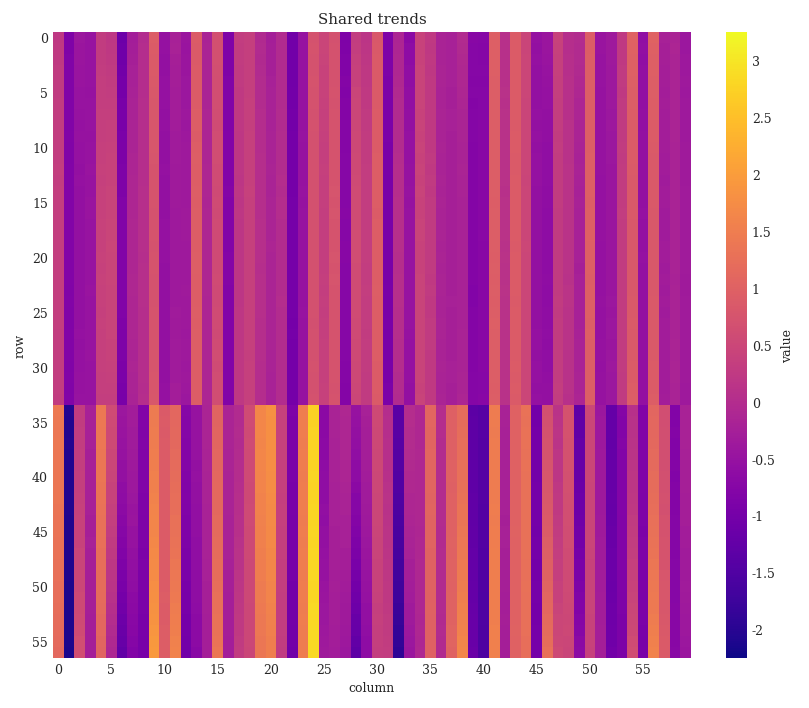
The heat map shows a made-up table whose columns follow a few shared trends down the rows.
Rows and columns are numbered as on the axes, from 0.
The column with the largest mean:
24
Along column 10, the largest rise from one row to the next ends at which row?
34
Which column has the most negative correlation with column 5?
47
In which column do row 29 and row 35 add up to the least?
1
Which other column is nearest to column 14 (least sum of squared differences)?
36
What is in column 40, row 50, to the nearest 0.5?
-1.5
